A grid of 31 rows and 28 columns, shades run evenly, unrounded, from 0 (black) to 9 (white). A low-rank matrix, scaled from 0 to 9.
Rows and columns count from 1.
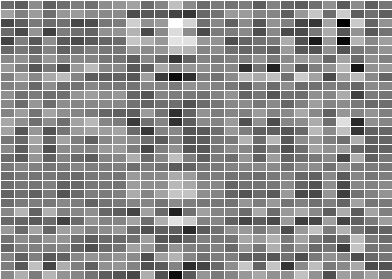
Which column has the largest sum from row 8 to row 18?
25
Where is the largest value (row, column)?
3, 13
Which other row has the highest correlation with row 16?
30
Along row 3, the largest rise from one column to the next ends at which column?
26
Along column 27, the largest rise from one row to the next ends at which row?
31
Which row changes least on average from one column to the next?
19
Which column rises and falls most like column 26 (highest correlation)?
20
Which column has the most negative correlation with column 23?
14
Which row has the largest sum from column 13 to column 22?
5
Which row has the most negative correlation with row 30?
10
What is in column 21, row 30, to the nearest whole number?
2
